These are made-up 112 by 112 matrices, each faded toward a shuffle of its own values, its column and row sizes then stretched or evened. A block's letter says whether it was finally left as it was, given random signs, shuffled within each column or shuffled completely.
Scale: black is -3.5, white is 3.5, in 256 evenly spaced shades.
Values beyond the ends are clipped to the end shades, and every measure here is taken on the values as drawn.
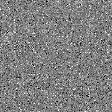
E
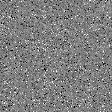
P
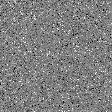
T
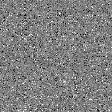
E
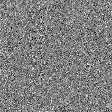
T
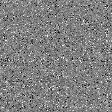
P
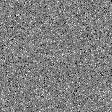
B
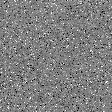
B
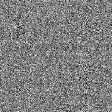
E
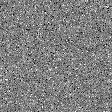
B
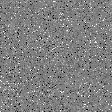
E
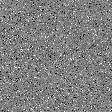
B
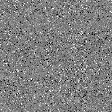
E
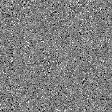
E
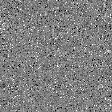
E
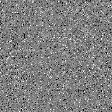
E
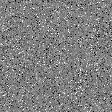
T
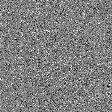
P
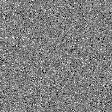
P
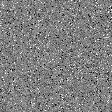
T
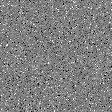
B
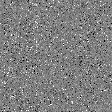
T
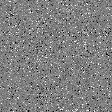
P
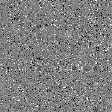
E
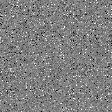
E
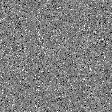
T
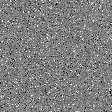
B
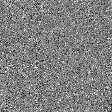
P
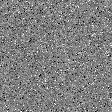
B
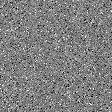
B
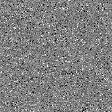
E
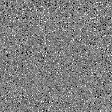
E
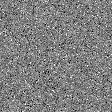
B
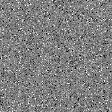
E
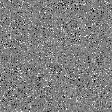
E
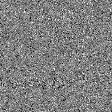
P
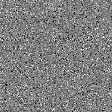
E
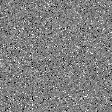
P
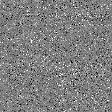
P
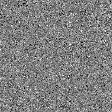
P
